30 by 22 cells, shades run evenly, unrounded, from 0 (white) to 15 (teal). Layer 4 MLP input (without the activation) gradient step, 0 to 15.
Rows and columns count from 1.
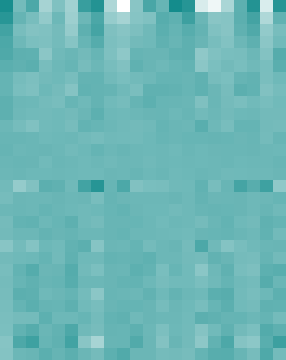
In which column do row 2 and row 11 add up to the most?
1
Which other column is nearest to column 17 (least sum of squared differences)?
10
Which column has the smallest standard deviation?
5
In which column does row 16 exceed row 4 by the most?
21
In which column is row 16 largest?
8
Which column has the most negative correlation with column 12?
16
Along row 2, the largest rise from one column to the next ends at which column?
22
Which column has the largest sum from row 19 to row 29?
6
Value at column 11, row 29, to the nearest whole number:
11
